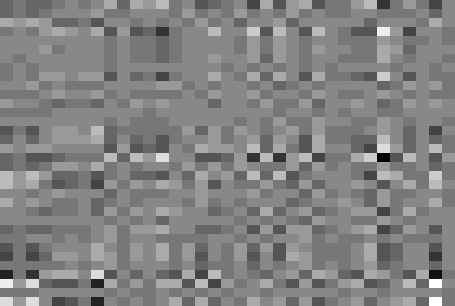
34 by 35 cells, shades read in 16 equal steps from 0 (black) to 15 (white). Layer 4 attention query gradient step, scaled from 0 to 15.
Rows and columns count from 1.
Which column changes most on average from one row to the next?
30
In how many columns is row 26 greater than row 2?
11
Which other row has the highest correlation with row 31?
15
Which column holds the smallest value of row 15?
34
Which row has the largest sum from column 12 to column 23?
17
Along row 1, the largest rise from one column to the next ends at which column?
21
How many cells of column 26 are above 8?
1
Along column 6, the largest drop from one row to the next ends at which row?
32
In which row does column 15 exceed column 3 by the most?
31
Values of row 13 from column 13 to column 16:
8 8 8 8
